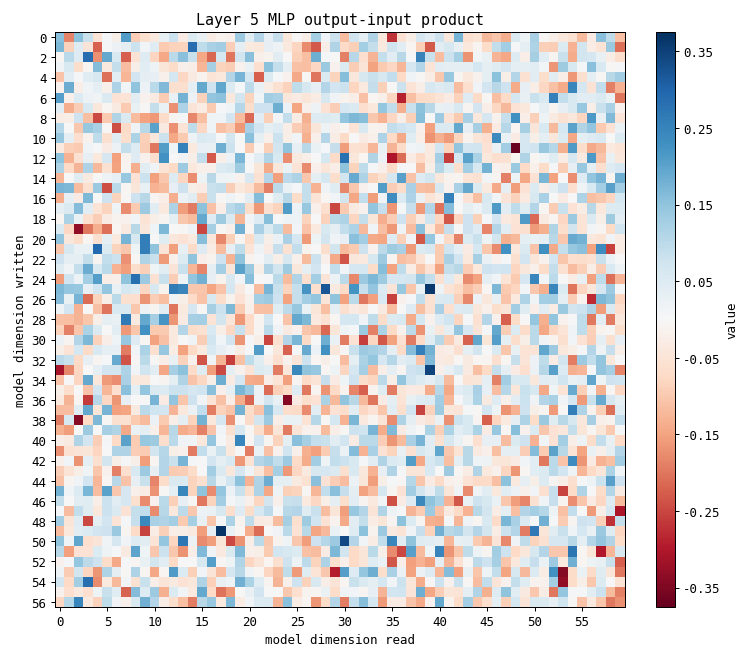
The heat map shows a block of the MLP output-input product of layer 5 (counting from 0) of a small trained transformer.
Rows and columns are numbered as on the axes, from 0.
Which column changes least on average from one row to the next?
23
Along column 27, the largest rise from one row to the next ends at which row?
2
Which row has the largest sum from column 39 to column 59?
49
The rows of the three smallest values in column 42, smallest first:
46, 20, 53
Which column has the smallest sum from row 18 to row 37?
24
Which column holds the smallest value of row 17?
29
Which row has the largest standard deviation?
25
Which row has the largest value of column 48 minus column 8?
8
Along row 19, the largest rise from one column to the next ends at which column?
16
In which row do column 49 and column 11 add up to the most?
12
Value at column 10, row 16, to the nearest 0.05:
0
